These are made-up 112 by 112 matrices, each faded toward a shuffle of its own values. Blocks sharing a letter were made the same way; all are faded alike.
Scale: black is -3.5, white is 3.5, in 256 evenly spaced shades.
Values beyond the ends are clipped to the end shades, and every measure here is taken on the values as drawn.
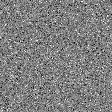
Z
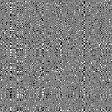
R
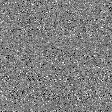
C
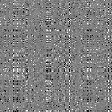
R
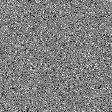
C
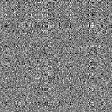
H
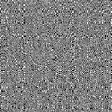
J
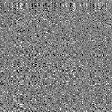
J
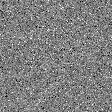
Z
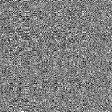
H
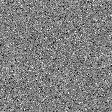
Z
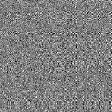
H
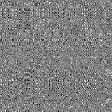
J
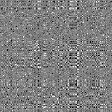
R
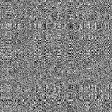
H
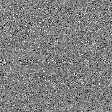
C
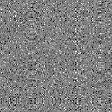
J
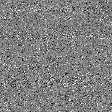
C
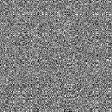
H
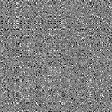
J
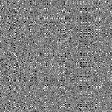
J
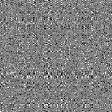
J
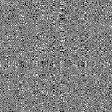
J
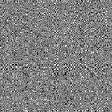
J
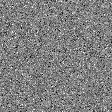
Z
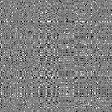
R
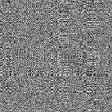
H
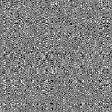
J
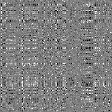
R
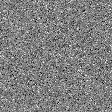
Z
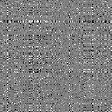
R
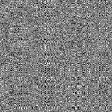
H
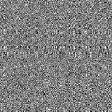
H
